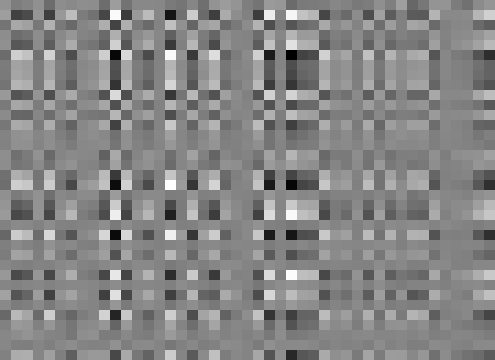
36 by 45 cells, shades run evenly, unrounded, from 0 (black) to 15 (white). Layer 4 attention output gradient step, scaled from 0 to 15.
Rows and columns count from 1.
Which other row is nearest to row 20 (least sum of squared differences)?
31
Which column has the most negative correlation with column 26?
23
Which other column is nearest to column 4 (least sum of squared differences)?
1
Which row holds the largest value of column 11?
2
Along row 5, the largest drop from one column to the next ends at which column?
12
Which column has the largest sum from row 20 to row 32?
27
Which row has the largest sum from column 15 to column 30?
28
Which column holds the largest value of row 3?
16
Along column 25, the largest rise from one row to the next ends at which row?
10
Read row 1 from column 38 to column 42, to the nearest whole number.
6 7 9 9 7
